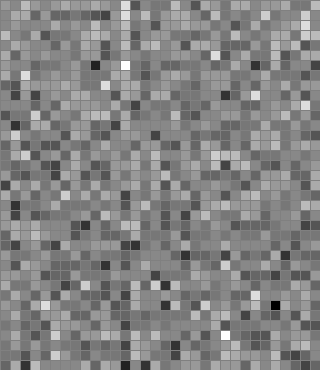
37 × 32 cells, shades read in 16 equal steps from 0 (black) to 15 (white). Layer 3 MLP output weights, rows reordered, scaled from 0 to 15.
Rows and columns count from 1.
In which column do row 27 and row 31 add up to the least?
28
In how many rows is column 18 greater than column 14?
14
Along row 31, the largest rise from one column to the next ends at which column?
29
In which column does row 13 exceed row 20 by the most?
13
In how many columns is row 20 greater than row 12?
14
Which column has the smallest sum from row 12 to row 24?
17
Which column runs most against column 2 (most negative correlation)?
25
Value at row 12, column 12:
7
